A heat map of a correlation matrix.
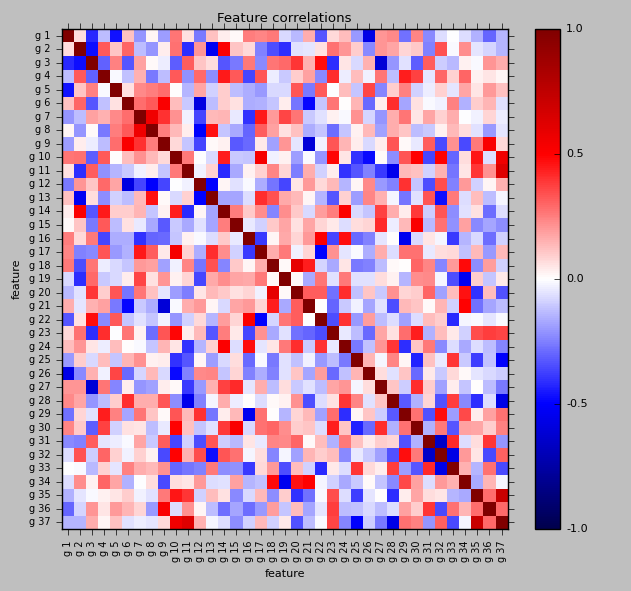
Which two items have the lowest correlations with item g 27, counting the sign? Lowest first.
g 3, g 11
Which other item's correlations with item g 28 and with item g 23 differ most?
g 37
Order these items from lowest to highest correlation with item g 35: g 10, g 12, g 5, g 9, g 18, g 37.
g 18, g 12, g 5, g 9, g 10, g 37
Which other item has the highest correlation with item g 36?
g 9
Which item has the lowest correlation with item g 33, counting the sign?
g 32
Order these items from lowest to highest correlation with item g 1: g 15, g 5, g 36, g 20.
g 5, g 36, g 20, g 15
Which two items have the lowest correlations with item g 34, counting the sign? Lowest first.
g 19, g 9
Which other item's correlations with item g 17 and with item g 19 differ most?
g 22
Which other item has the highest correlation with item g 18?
g 20
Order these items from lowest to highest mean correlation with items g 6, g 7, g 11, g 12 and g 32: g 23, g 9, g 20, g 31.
g 31, g 20, g 9, g 23
